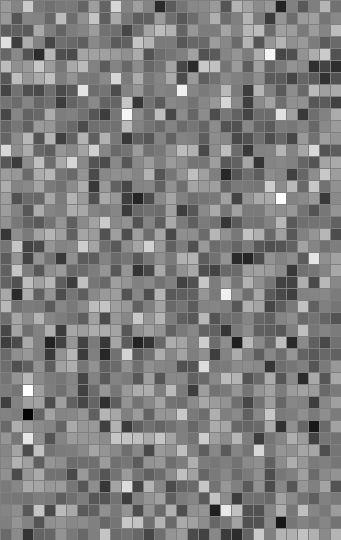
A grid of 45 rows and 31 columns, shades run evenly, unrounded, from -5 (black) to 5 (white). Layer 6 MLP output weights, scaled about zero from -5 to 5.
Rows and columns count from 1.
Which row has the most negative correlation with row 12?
30
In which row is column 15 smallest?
1
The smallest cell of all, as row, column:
35, 3
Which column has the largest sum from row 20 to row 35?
15
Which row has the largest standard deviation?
29
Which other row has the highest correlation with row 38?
45
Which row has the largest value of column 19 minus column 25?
31
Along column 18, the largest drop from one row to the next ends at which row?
6
